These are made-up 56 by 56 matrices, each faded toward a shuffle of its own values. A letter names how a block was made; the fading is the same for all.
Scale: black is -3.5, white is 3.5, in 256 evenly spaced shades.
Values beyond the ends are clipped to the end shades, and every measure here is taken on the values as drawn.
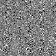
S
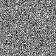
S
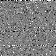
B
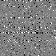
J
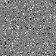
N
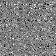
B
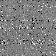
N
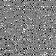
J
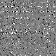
N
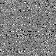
B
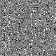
S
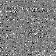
N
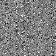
S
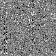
S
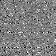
B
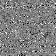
B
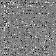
N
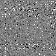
N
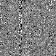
S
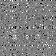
J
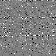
J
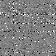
N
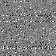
N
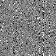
S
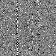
S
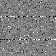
B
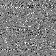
B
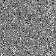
S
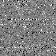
B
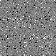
N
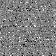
B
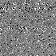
B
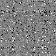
N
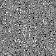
S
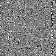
S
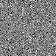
S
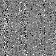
S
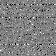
B
